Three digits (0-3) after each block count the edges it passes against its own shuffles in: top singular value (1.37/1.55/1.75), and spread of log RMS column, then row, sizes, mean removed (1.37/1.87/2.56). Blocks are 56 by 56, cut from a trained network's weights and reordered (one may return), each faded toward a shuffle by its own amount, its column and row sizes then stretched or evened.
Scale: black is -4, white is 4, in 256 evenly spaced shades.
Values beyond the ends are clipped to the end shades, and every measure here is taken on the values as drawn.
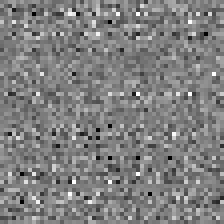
0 1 3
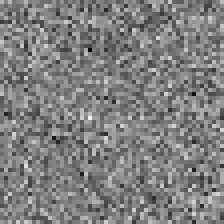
2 1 0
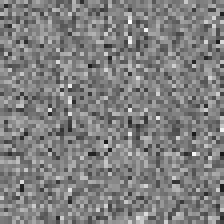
2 2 0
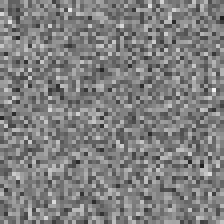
2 0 0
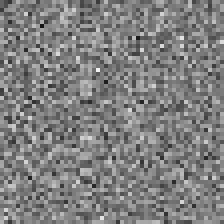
3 1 0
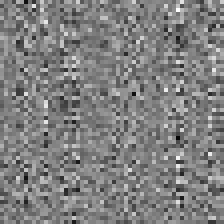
3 3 0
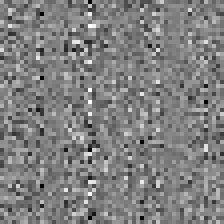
0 3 0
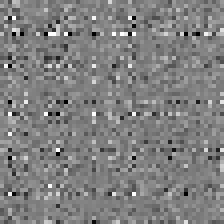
3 2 3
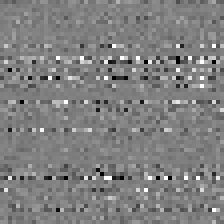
2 0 3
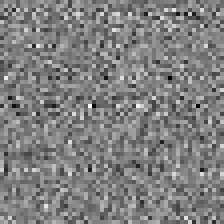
2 0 2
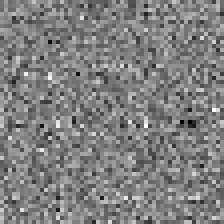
1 1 1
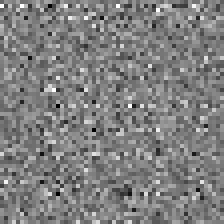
0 1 2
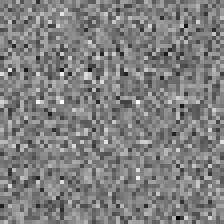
1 1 1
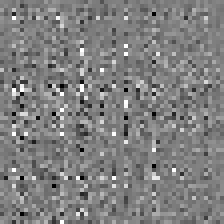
1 3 2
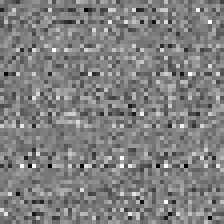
1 0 3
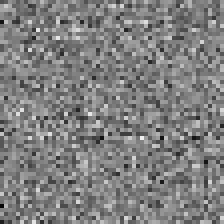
2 0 2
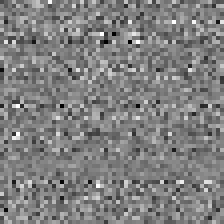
0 0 3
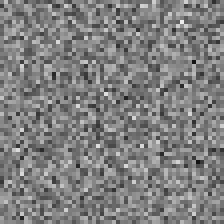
3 0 0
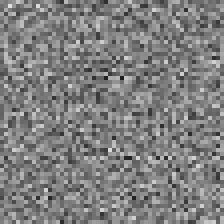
3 0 1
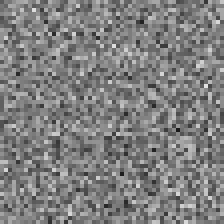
2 0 0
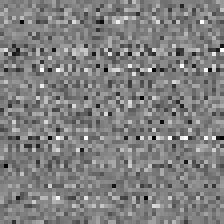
2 0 3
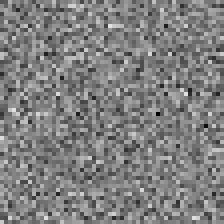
2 0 1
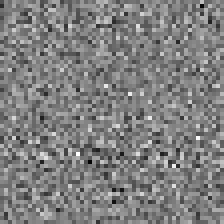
2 0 2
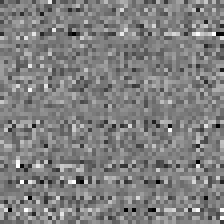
0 1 3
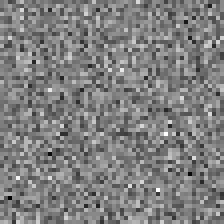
1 0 0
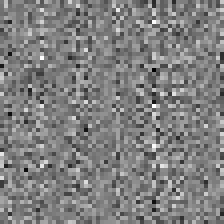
3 3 0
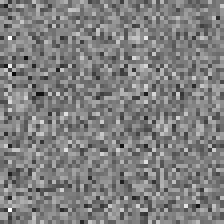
3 1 2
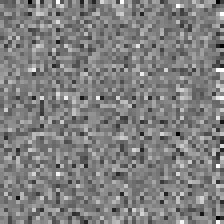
1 2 2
